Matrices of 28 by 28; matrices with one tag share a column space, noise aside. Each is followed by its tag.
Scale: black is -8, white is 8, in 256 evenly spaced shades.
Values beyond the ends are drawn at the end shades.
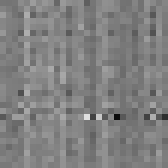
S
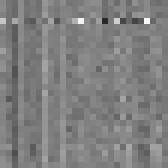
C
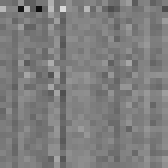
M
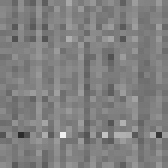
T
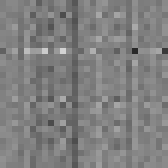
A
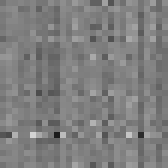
T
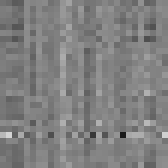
T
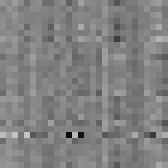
T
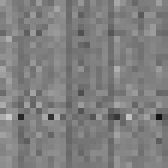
S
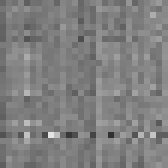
T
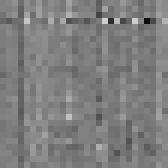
C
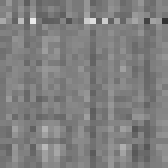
C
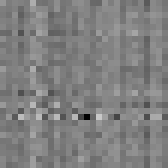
S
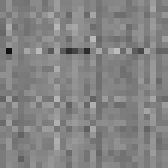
A
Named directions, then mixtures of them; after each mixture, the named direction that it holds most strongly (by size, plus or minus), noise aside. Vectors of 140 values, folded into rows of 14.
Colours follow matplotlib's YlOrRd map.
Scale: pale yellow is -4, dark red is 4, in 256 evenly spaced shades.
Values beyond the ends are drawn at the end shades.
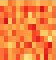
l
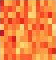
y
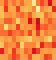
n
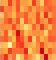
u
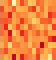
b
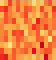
l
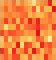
n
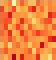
b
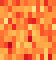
l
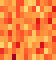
n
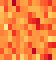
b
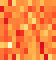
u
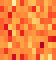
b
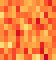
u
